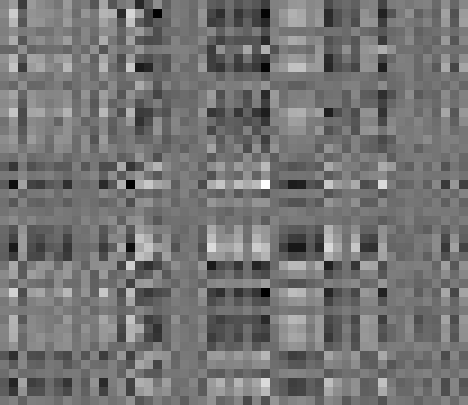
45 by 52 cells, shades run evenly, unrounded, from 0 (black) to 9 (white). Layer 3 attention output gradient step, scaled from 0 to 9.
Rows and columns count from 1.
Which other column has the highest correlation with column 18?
14
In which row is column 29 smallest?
30
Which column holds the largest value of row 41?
16
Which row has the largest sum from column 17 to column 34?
21
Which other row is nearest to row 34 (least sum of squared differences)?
42
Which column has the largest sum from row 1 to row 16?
2
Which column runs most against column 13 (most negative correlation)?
18
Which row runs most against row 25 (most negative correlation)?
19
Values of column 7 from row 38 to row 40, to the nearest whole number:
5 5 3
